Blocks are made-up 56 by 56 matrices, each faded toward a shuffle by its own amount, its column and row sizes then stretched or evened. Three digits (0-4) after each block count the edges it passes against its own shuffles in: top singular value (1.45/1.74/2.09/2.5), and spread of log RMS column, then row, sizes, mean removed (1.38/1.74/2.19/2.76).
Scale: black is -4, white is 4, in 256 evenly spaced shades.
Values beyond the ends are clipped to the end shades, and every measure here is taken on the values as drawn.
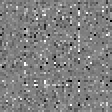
0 3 1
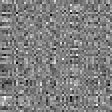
4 3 1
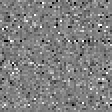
0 0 2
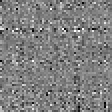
1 3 3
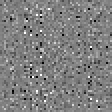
0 3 1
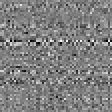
4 0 4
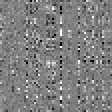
3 4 1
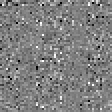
0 3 2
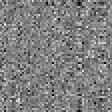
2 3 0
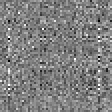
3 2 2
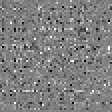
2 1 3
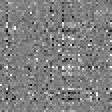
3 3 3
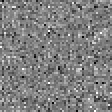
2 1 1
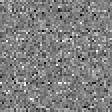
2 0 1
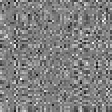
4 3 1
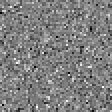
0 0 0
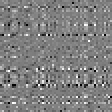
4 2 4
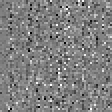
0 3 0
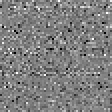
1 0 3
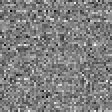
1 0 3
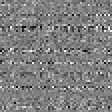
3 1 4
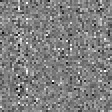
0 3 0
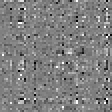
3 3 3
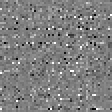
0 2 3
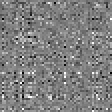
3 3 3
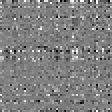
3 2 4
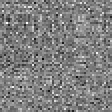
3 0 0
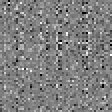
3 3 1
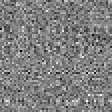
3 0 2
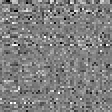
3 0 4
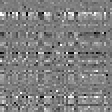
4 1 4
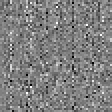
2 3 0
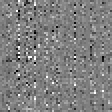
0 4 0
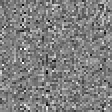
0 3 0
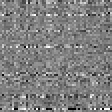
3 0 4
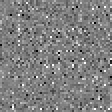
1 1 2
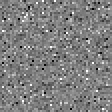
0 1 1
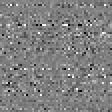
1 1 4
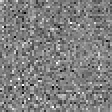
2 1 0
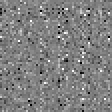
1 3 1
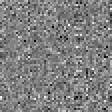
2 2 1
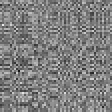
4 2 3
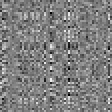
4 4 1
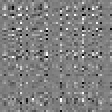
4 4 4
